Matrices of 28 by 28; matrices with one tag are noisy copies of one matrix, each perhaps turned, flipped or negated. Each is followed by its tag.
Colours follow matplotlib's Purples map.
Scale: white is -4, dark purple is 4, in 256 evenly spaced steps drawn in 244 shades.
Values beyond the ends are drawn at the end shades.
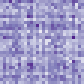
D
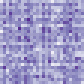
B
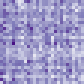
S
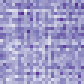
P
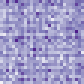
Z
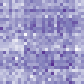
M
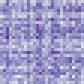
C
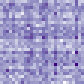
C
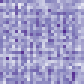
Z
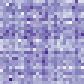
C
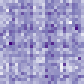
C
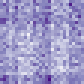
M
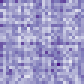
B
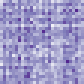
B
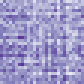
P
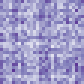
C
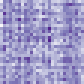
B
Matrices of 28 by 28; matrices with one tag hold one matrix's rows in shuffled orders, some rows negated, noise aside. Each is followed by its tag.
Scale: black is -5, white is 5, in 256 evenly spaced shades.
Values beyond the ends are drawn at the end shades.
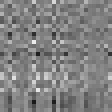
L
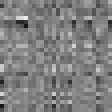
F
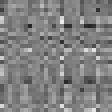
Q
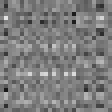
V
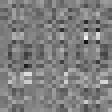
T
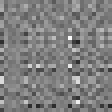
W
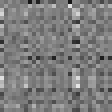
W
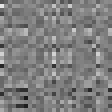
F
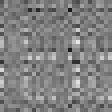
W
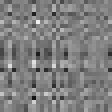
L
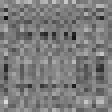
V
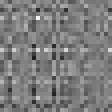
L
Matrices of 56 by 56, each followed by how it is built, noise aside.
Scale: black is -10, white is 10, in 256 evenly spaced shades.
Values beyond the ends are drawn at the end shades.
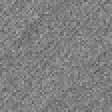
Hankel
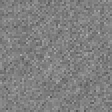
Hankel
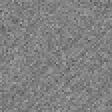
Hankel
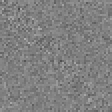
banded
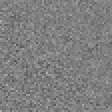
lower triangular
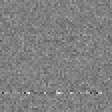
uneven rows
